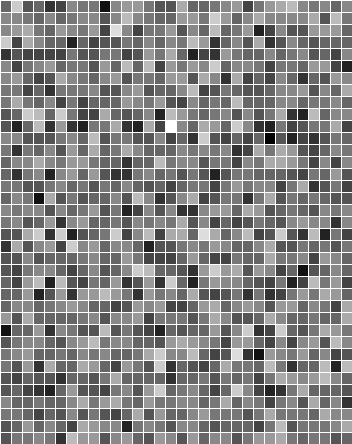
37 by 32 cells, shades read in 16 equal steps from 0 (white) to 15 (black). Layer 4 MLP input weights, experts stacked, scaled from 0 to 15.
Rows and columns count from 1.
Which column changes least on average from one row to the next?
1
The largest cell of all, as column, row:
25, 12
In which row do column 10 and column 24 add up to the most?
3
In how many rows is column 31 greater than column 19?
16
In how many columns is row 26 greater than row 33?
10
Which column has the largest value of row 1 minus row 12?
19
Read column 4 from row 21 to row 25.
7 10 7 4 13
